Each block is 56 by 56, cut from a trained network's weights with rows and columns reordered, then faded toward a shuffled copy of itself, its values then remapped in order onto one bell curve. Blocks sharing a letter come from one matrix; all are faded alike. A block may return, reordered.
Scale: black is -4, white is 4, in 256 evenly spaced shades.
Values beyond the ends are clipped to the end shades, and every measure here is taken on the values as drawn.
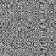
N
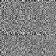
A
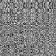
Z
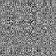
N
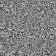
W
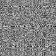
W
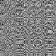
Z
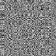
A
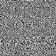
W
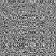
A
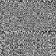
A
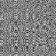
Z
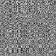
N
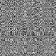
N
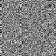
N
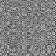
Z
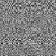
A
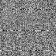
W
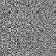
N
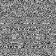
W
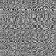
A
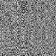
N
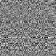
A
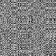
Z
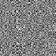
A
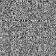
W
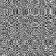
Z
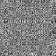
A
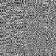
A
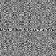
A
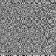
A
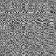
A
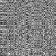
Z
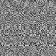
A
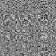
N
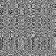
Z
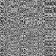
Z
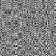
Z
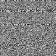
W
